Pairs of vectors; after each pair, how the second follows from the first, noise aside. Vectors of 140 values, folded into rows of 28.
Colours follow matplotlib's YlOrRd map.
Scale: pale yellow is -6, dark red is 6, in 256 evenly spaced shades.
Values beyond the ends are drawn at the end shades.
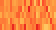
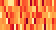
reversed, scaled up.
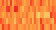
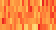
wrapped around.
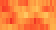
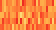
shuffled.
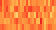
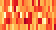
reversed, scaled up.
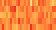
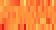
reversed, negated, partly zeroed.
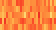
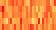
wrapped around.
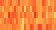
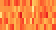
reversed.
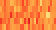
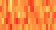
shuffled.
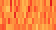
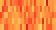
wrapped around.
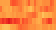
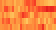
reversed.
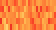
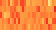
reversed, partly zeroed.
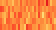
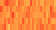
reversed, negated, shrunk.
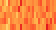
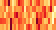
wrapped around, scaled up.
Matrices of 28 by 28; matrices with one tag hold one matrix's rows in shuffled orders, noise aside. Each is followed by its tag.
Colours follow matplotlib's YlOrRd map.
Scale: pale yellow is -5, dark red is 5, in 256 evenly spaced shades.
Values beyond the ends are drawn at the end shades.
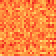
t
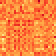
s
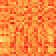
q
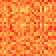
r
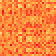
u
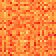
r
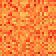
r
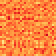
s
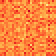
t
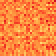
t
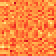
q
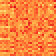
q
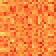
q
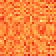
t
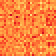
t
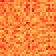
t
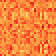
r
